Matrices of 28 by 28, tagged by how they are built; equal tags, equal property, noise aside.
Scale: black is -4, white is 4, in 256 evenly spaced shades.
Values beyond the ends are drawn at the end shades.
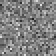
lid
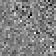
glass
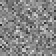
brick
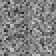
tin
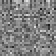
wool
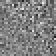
glass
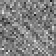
brick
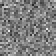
lid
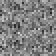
tin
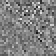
glass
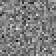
lid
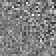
glass
